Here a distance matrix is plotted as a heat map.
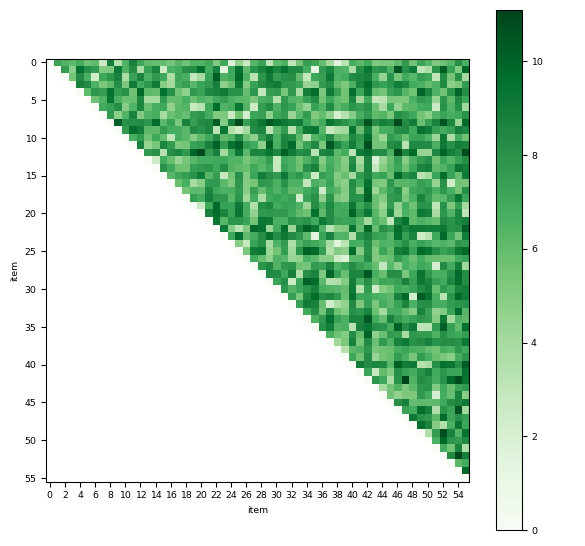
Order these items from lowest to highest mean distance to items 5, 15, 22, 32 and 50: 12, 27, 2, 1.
1, 12, 27, 2
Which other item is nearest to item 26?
39
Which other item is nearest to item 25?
9
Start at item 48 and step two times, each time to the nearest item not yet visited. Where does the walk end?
52
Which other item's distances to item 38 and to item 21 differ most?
24
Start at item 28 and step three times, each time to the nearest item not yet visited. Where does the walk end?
18
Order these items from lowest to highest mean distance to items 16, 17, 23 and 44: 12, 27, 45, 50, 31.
27, 50, 45, 12, 31
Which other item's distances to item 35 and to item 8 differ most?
12
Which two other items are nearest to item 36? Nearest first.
17, 47
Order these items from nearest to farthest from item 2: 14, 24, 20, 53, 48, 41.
20, 53, 48, 24, 14, 41
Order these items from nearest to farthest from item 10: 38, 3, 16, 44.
16, 44, 3, 38
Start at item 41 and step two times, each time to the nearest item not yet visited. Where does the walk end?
13
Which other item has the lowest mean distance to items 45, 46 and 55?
51
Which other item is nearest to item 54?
8
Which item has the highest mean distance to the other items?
42
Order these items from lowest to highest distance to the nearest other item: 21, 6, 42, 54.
6, 21, 42, 54
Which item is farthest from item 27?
22
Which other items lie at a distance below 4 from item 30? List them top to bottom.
5, 13, 14, 41, 43
